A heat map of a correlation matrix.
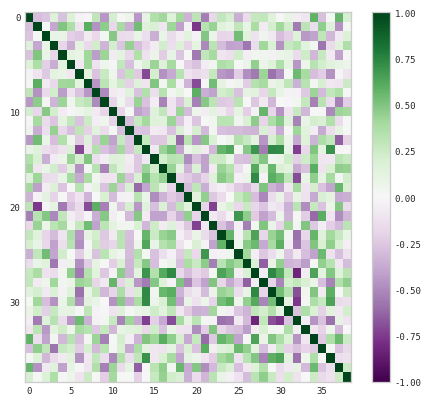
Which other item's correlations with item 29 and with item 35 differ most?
21
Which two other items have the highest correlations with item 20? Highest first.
8, 37
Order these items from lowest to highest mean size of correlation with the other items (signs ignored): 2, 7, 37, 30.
2, 7, 37, 30
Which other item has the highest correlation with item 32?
6
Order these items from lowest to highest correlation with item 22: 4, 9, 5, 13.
5, 13, 9, 4
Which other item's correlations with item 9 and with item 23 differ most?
34
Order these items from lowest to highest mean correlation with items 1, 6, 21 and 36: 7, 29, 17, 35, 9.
29, 17, 7, 35, 9
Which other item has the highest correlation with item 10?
28
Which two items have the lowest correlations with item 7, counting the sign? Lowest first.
20, 8
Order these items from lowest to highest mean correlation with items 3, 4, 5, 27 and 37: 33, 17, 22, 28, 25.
25, 33, 22, 28, 17
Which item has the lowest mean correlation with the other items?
32
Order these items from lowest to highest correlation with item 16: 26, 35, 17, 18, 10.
35, 26, 18, 10, 17
